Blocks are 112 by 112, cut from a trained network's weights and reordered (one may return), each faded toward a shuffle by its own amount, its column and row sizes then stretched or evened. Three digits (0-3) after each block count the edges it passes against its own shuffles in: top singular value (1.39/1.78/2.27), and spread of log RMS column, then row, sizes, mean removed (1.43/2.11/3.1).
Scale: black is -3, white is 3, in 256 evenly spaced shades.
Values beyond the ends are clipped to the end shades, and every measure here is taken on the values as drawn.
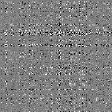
2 3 3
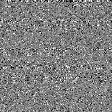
2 0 2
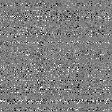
0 2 3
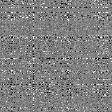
2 2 3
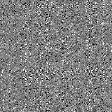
2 2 1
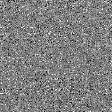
0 1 2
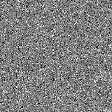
1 2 0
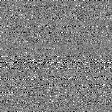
1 0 3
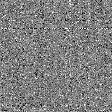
1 1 1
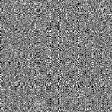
3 2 2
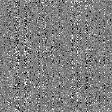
0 3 1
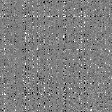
1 3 2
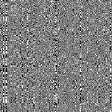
3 3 1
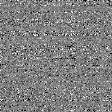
0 1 3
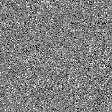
1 1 1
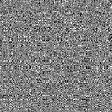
3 1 2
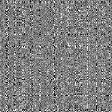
3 3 2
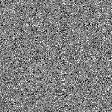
2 0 1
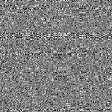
3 0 3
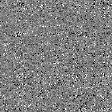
0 2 2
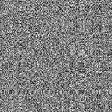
3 1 0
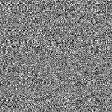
3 0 2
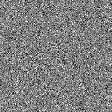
2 1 0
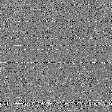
1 1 3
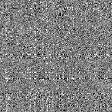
2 1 2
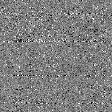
1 1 2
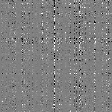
2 3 2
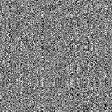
3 2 0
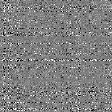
1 3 3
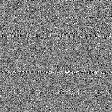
2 0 2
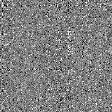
1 2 1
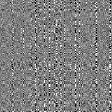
3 3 2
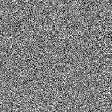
2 1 0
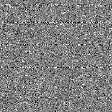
2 1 2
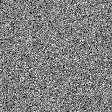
0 0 0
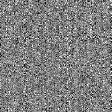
2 2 1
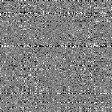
3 2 3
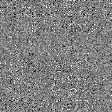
0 1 2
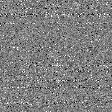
0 0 2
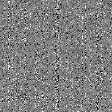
1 3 1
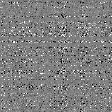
0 2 3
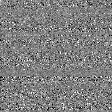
0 0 3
